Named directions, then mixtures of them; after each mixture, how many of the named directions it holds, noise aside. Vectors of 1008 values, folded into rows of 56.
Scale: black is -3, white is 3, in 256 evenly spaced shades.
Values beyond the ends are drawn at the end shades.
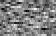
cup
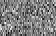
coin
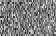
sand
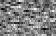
one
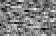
one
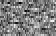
two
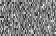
one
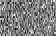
one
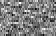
three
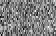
two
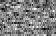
two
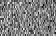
one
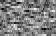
one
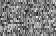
three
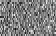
one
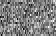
three
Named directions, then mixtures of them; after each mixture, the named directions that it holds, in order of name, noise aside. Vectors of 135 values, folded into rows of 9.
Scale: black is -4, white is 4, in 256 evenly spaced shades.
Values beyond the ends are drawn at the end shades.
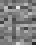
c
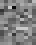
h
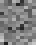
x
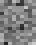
x.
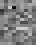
h.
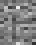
c.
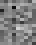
c, h.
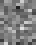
c, x.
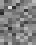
h, x.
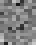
x.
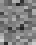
x.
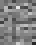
c.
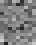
x.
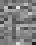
c.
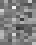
c, h.
